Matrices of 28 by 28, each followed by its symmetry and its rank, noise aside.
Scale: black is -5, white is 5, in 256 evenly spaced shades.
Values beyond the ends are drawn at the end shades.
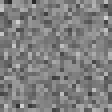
antisymmetric, rank six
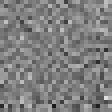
no symmetry, rank five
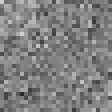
symmetric, rank six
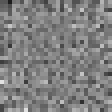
no symmetry, rank four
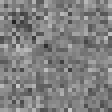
symmetric, rank four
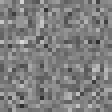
symmetric, rank five
